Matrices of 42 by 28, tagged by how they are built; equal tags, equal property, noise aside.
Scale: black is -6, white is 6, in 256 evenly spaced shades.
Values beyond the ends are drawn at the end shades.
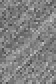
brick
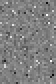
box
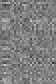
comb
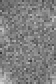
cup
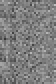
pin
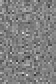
comb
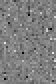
box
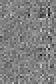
comb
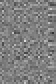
comb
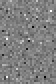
box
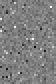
box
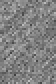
brick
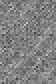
brick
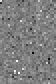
box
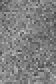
cup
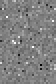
box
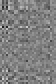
comb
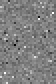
box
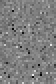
box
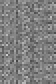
pin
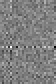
comb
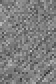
brick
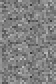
pin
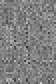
comb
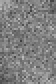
cup
